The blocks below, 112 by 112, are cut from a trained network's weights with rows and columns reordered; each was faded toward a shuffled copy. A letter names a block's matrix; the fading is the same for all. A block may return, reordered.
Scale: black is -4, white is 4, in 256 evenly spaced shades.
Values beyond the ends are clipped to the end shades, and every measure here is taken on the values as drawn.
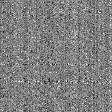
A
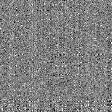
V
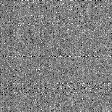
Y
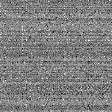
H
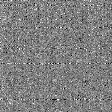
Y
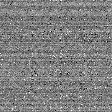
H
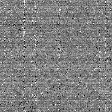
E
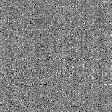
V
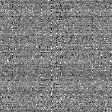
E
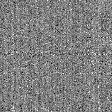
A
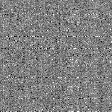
Y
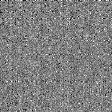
V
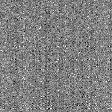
Y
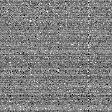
H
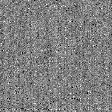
A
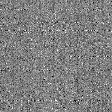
V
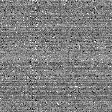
H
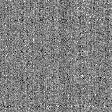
A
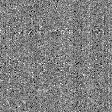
A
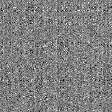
V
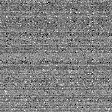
H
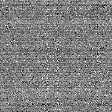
E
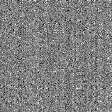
A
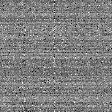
H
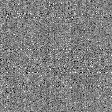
V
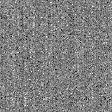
A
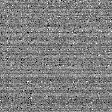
H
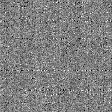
V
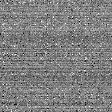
H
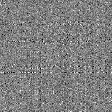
V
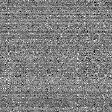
E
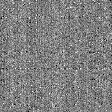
A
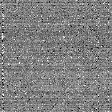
E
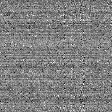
E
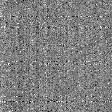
V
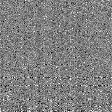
Y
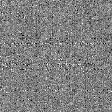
V
